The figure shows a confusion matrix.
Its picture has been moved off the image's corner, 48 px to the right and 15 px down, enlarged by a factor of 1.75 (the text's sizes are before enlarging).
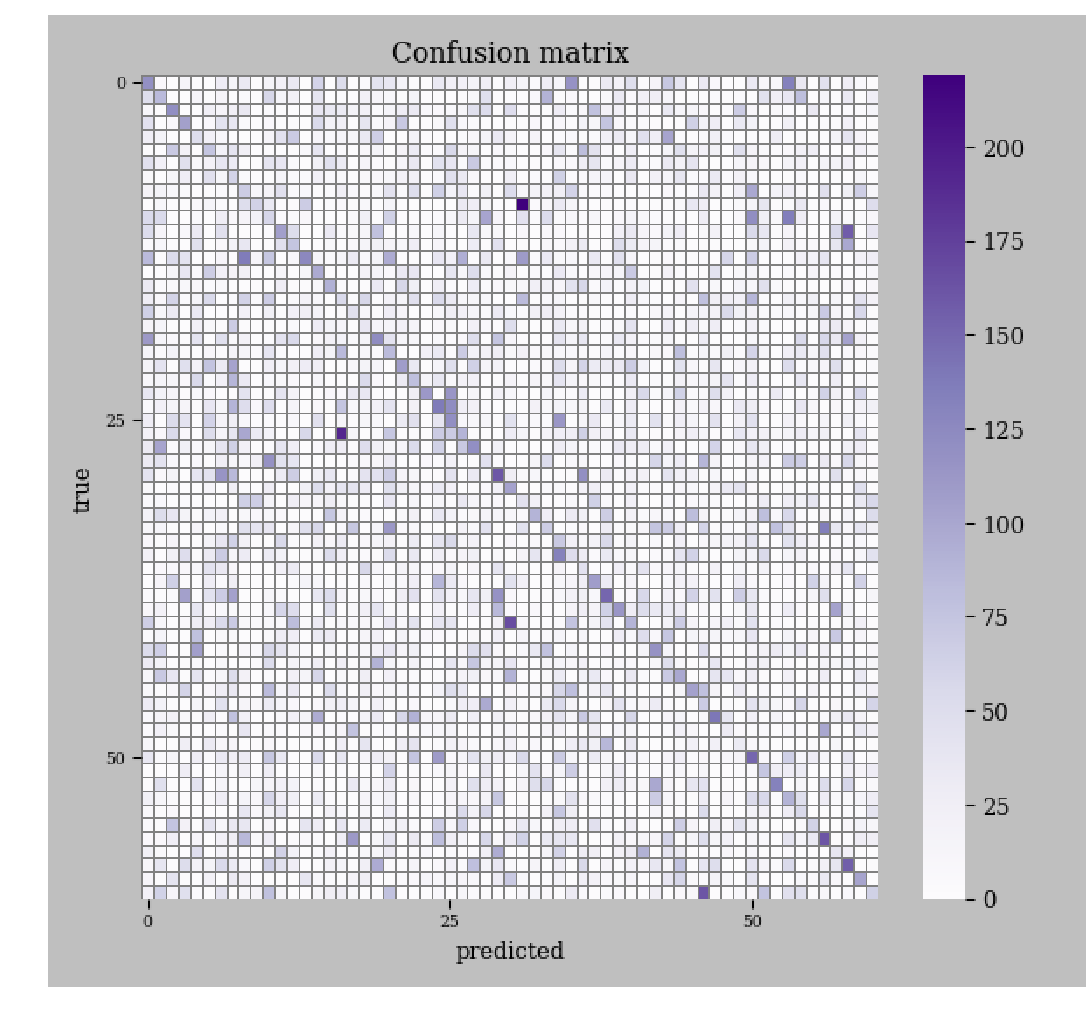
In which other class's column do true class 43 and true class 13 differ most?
8
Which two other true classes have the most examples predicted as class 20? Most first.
33, 13
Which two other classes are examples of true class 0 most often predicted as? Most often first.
53, 35
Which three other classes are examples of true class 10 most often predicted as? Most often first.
53, 50, 28
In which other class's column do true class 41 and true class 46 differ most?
28
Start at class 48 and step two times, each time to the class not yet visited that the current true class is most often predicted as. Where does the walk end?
17
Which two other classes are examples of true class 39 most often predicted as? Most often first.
57, 29
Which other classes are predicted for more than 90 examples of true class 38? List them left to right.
3, 7, 29
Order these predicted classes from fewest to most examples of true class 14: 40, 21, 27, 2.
2, 21, 27, 40
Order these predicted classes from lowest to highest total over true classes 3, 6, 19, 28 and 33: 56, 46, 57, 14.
57, 14, 46, 56
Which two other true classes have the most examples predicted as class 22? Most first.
47, 50
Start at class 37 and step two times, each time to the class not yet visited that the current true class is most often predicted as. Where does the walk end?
25
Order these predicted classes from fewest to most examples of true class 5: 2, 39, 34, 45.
39, 45, 34, 2
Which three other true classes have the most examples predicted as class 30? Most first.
40, 44, 59
